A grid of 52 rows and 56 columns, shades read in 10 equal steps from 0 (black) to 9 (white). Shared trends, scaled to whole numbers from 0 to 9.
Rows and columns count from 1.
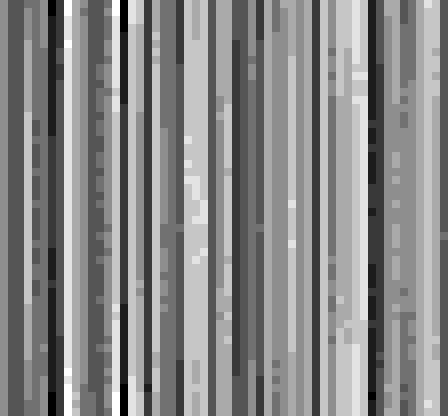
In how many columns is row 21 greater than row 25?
3
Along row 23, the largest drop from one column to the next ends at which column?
47
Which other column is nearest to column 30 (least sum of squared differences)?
48
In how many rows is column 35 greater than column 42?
27
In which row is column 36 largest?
1
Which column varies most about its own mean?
4
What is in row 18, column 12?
3
